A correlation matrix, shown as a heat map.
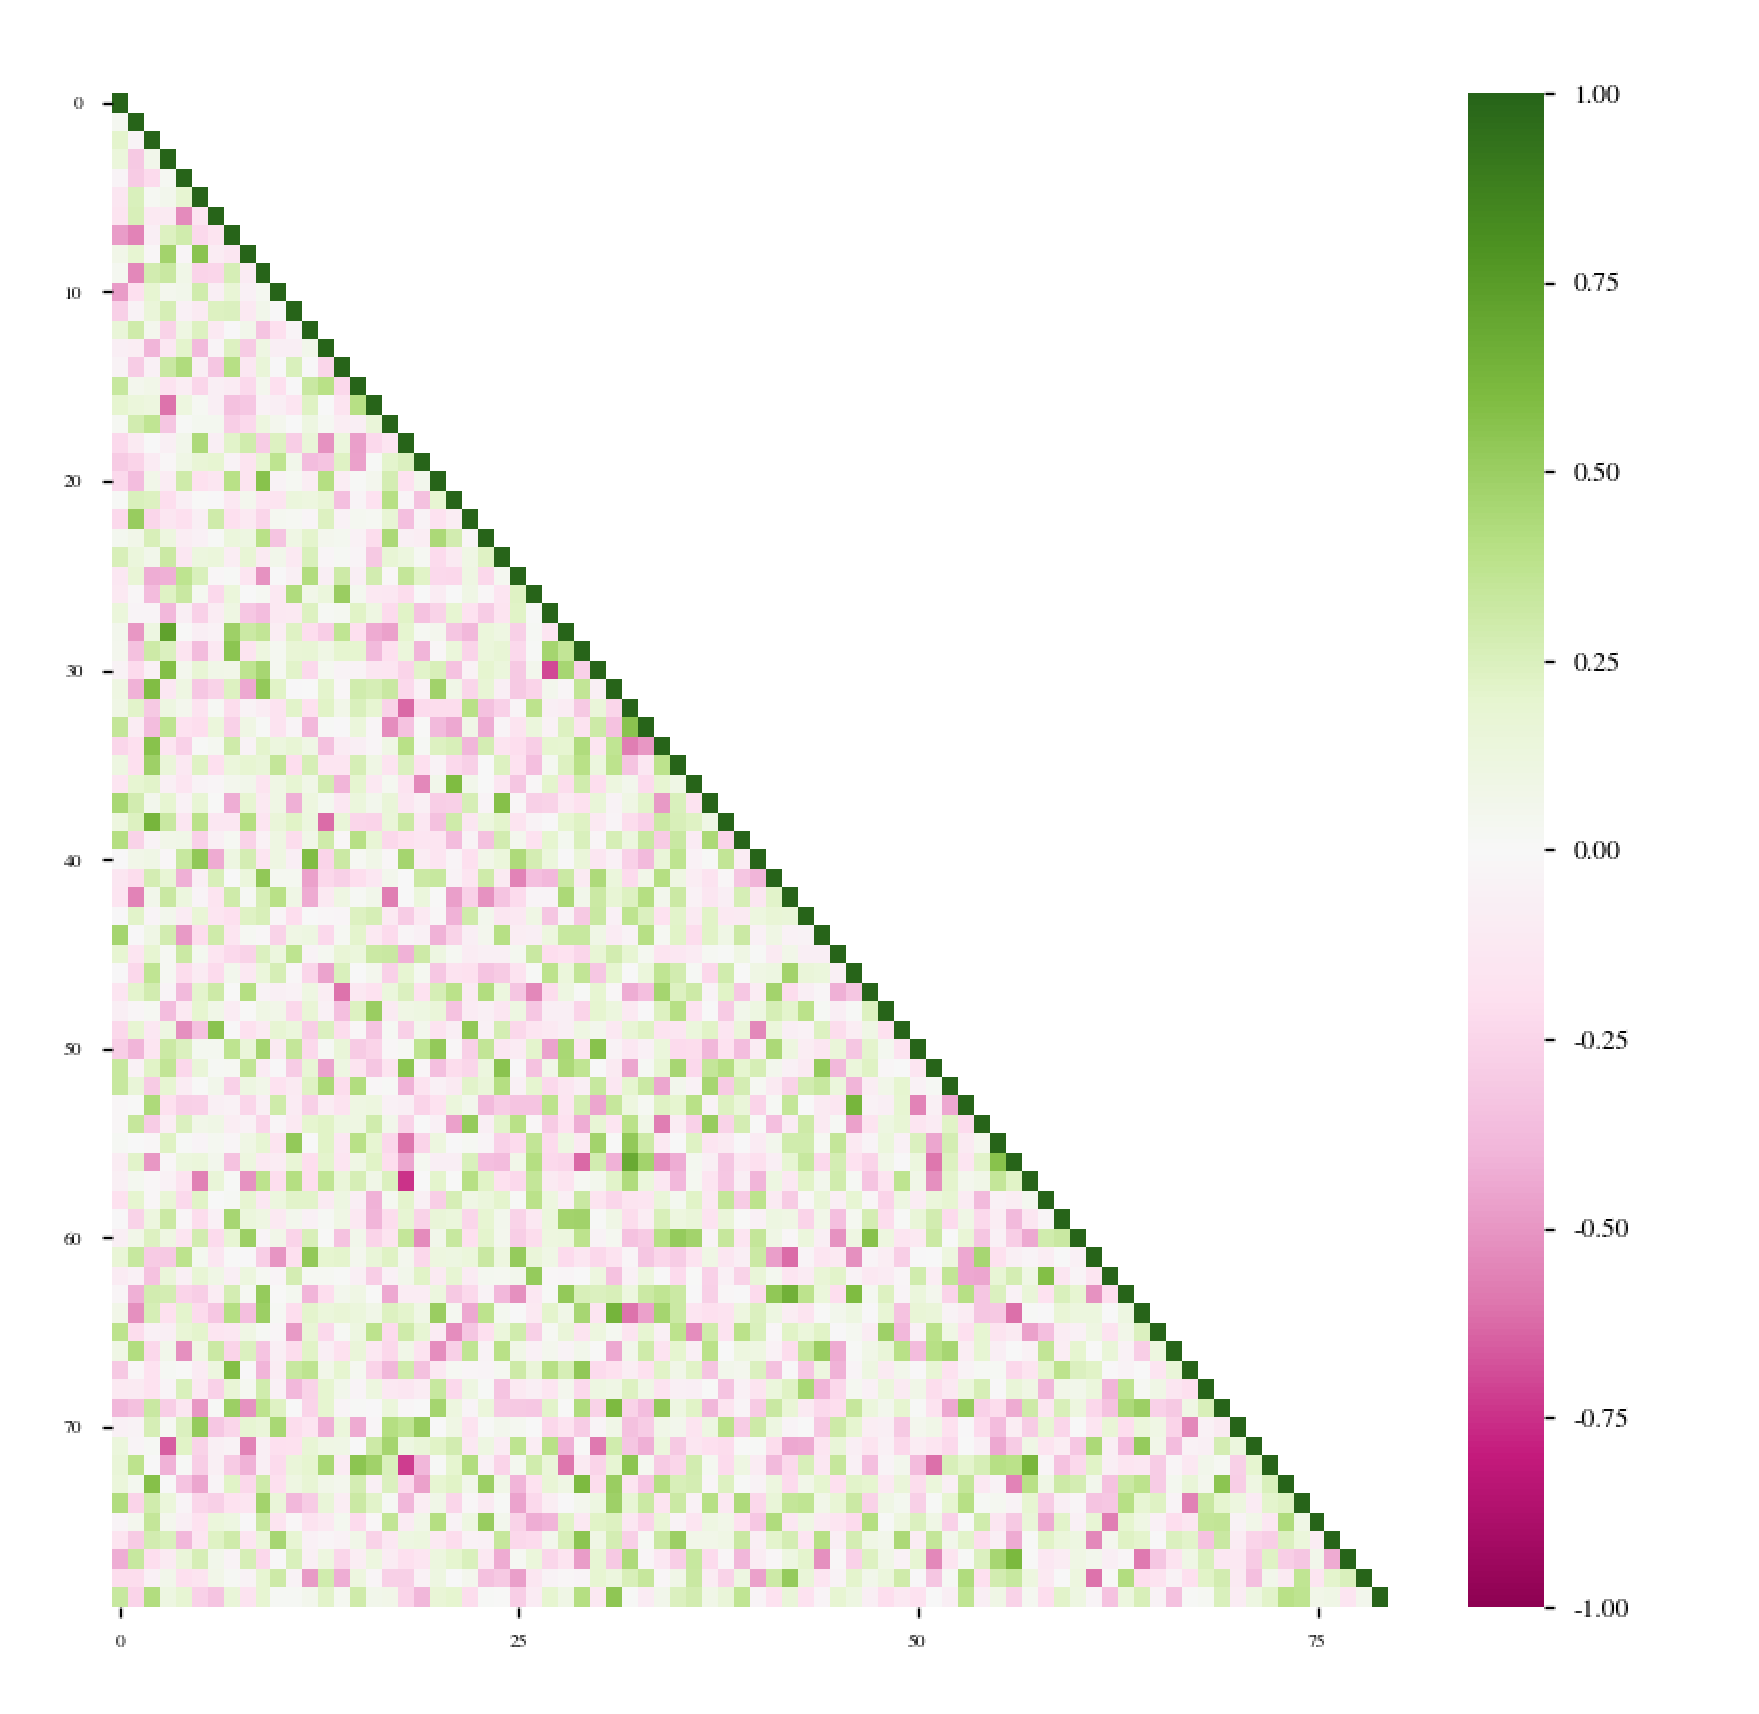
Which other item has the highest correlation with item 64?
31
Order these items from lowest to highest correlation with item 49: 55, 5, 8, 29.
5, 8, 55, 29
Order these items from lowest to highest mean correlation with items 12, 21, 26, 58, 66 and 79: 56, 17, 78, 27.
78, 56, 17, 27
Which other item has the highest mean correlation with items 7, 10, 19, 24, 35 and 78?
76
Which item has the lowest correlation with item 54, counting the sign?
34
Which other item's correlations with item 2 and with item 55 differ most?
56
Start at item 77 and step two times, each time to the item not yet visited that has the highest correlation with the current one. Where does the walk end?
32
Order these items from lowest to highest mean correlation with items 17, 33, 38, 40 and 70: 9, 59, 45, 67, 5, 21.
67, 59, 9, 21, 45, 5
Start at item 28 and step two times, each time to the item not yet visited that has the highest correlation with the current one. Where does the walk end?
30
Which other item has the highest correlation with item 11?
55
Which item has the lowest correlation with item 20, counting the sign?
66
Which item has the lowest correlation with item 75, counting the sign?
62
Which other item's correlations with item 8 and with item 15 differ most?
72
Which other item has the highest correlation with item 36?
21
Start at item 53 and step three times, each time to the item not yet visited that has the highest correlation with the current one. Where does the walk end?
42
